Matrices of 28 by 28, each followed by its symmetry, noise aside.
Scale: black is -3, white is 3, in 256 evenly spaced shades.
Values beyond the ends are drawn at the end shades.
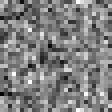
mirrored top to bottom.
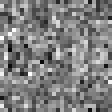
mirrored top to bottom.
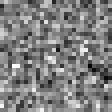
antisymmetric.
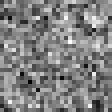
symmetric across the other diagonal.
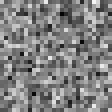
same after a half turn.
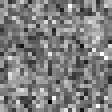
same after a half turn.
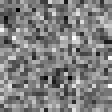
no symmetry.
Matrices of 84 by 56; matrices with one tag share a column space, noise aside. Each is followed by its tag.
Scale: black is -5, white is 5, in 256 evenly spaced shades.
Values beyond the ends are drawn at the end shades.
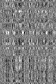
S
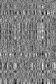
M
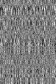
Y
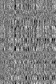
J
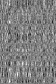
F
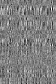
Y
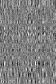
F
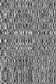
S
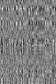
Y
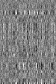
M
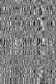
Y
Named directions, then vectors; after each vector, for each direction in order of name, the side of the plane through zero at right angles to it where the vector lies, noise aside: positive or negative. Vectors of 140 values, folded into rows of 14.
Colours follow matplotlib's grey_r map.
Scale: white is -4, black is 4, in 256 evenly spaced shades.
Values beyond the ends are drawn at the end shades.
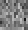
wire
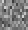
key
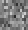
positive, positive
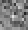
negative, positive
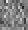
positive, positive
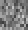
positive, positive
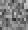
positive, negative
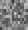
positive, negative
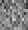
negative, positive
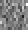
negative, negative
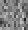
positive, positive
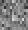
negative, positive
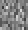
positive, positive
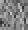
positive, positive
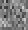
negative, negative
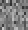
negative, positive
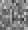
positive, negative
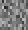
negative, negative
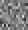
positive, positive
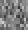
negative, negative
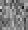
positive, positive
